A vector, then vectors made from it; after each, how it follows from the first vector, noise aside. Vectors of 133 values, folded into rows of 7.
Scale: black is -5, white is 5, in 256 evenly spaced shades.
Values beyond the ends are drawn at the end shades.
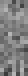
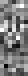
wrapped around, negated, scaled up.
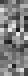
wrapped around, negated, scaled up.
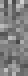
reversed, negated.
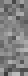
sign-scrambled.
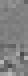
wrapped around, negated, partly zeroed.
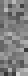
sign-scrambled.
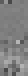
reversed, partly zeroed.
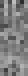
reversed.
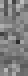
reversed, negated.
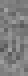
wrapped around, shrunk.
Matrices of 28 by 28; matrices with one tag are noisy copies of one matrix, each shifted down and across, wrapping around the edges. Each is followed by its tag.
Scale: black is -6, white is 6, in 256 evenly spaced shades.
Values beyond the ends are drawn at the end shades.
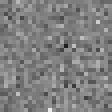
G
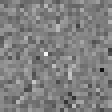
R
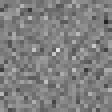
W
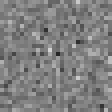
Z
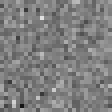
Z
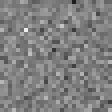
W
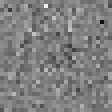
R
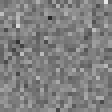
R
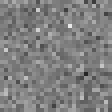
G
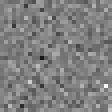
W
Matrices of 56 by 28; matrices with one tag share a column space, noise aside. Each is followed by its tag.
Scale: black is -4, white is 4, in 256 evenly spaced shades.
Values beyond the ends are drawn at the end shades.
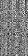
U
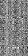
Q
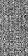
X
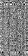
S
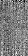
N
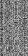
Q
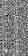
X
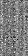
X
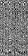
S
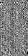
S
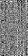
N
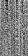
U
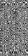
S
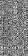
Q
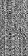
U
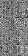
Q
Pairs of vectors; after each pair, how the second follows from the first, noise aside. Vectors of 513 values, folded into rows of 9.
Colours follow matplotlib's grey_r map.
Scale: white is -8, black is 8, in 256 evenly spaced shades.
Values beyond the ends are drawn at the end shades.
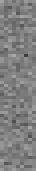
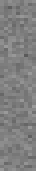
shrunk.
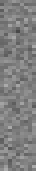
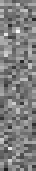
negated, scaled up.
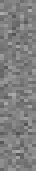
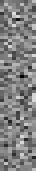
reversed, negated, scaled up.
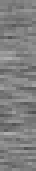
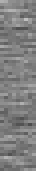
wrapped around, negated.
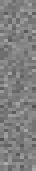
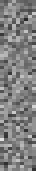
negated, scaled up.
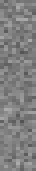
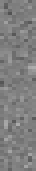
wrapped around, partly zeroed.
